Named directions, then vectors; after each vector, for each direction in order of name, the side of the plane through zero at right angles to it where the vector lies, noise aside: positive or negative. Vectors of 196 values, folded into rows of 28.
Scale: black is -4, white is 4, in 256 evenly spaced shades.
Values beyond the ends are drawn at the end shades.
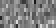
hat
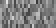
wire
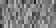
positive, negative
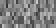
negative, negative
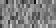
positive, negative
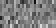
positive, negative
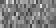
negative, positive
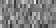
negative, positive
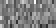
negative, positive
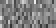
negative, positive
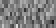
negative, negative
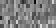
positive, negative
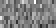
negative, positive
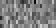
positive, negative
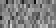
positive, negative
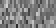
positive, positive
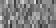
negative, positive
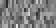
negative, negative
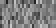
positive, negative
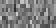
negative, positive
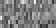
negative, positive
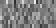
negative, positive
